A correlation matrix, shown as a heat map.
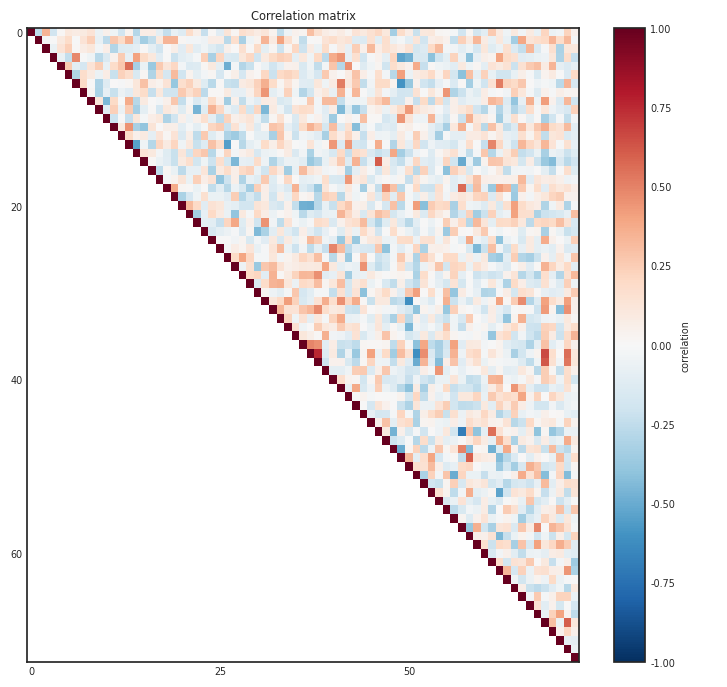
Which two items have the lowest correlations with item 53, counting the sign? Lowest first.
62, 3
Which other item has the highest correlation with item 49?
58
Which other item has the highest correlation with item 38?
37
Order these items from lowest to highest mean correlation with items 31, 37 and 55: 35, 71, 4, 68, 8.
4, 8, 35, 71, 68
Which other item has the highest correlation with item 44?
27
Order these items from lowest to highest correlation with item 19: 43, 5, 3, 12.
3, 43, 12, 5
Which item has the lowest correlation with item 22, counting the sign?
9
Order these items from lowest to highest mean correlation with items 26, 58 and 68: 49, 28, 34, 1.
1, 34, 28, 49
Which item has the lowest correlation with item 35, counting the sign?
61
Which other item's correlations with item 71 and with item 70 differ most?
32
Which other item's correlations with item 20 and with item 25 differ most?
40
